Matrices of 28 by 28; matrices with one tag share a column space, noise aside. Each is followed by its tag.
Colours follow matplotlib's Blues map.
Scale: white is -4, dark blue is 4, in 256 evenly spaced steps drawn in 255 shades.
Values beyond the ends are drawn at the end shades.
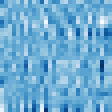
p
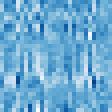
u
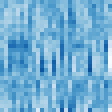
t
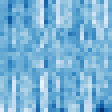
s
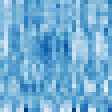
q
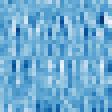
p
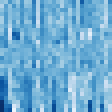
s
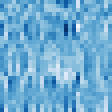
u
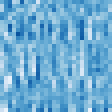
u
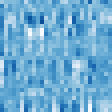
p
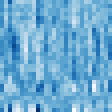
q
